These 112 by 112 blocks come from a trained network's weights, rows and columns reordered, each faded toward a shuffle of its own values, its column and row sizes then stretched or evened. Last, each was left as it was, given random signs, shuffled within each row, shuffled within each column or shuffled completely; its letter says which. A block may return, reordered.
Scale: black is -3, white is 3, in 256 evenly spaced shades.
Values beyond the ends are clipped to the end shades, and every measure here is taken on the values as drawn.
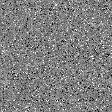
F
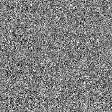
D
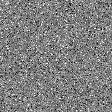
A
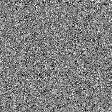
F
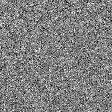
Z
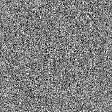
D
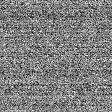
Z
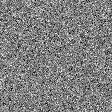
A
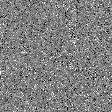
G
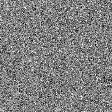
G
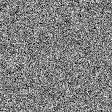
A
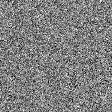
G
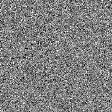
F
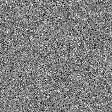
Z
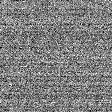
Z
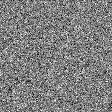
A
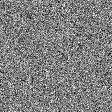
A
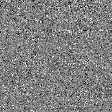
F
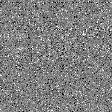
D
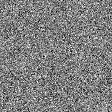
Z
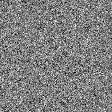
G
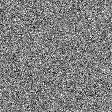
A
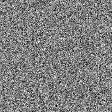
G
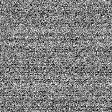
D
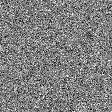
A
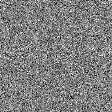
F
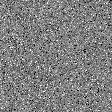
A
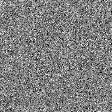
F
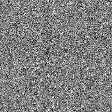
D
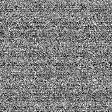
D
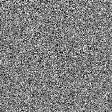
D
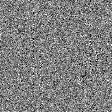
G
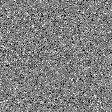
Z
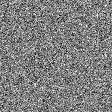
A
